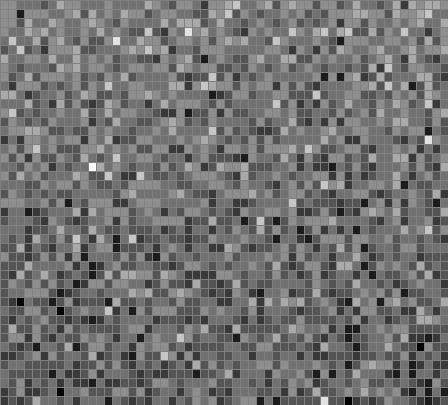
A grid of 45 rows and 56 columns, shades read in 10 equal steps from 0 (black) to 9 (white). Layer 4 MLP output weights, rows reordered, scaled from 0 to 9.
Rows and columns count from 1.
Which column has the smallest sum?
55
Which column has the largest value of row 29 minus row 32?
10
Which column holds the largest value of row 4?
24
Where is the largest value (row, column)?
19, 12
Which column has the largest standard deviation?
54
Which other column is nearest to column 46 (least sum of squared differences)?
16
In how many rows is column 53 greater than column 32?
18
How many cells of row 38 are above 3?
30
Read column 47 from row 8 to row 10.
6 3 6
